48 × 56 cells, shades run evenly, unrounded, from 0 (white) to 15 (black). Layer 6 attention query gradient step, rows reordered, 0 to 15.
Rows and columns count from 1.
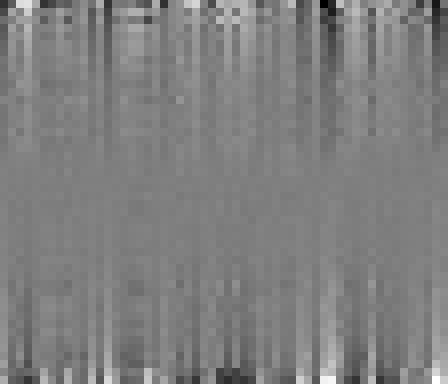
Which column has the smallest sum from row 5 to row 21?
4
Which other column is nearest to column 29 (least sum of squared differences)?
45
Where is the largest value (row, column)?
1, 41
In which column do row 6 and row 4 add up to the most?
42
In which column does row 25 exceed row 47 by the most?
55
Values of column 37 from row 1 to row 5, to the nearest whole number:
4 7 6 7 7
